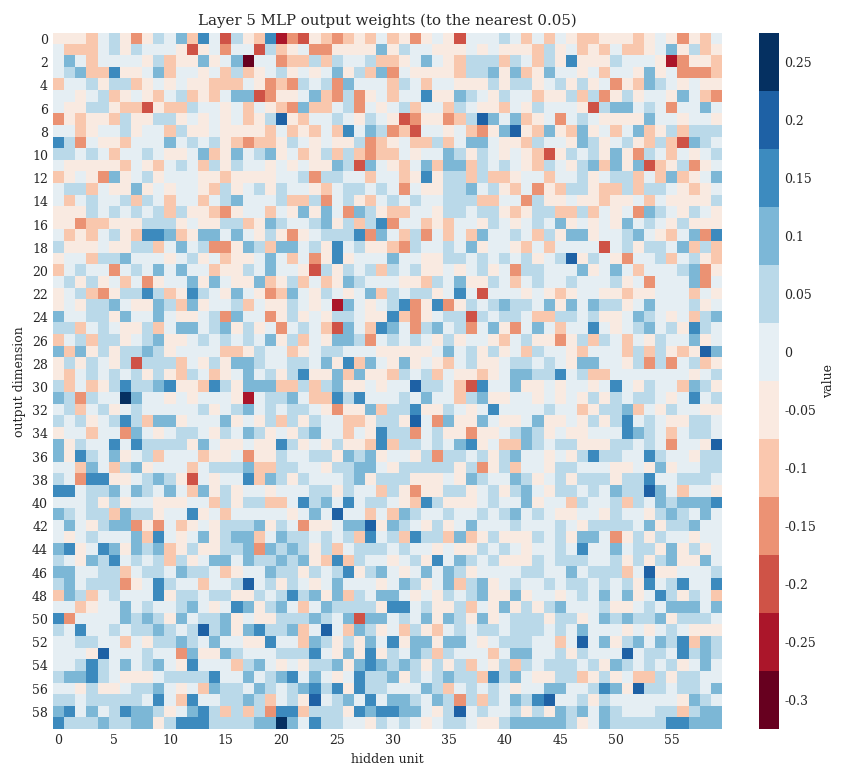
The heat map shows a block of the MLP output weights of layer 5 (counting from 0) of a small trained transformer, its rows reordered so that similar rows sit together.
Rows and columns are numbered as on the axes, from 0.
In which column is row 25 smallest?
25
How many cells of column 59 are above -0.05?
42
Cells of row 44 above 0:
29
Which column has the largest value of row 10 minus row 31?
17
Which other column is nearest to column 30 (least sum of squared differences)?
49
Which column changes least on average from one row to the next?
54
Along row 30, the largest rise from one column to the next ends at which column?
38
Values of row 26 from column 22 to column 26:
-0.1 0 -0.05 0.1 0.1
